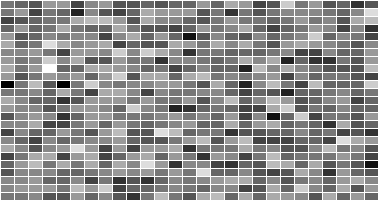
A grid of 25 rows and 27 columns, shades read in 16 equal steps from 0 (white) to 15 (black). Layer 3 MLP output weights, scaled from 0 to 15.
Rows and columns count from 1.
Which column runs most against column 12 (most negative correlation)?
17
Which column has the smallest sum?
7
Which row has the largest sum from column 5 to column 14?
23
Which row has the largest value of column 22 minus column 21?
14
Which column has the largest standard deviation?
27
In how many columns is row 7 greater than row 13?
11
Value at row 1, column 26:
12
